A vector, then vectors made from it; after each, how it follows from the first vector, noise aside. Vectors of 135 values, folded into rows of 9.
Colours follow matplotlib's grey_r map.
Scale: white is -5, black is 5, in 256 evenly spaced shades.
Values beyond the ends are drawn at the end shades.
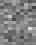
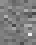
wrapped around, partly zeroed.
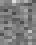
wrapped around, partly zeroed.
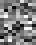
reversed, scaled up.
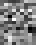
negated, scaled up.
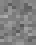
reversed, shrunk.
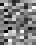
negated, scaled up.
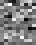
negated, scaled up.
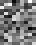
negated, scaled up.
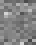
wrapped around, partly zeroed.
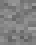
shrunk.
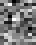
negated, scaled up.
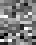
reversed, scaled up.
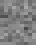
reversed, negated, shrunk.
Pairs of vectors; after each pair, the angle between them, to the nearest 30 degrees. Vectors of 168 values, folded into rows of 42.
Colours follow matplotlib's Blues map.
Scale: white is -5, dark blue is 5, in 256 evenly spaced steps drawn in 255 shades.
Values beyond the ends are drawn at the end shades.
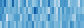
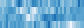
120 degrees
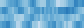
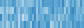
90 degrees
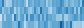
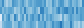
30 degrees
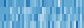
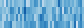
150 degrees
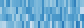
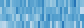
30 degrees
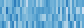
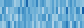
150 degrees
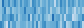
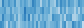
30 degrees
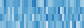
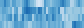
60 degrees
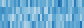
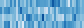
60 degrees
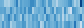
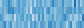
120 degrees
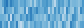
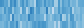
60 degrees
